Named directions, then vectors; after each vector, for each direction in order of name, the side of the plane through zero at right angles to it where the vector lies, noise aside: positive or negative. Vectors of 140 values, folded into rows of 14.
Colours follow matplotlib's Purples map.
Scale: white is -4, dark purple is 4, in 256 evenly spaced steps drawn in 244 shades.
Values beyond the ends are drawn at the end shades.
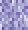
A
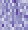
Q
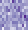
negative, positive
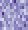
negative, positive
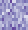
positive, negative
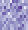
negative, positive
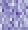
positive, positive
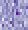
positive, positive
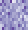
positive, negative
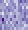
negative, negative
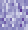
negative, negative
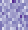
negative, positive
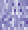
negative, negative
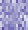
positive, negative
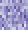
negative, positive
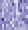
negative, negative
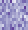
positive, negative
